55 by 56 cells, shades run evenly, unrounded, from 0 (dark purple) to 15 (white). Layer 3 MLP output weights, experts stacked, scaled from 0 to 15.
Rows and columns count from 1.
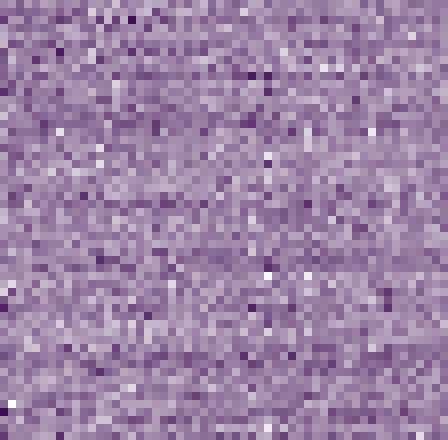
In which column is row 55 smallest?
8
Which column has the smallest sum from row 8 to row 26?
2
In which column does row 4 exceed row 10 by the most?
34
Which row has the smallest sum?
10
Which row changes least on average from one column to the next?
43
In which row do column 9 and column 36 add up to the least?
44
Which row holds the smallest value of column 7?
6
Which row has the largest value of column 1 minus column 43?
28
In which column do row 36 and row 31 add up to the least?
5
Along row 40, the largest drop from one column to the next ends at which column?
19
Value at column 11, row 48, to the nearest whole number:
7
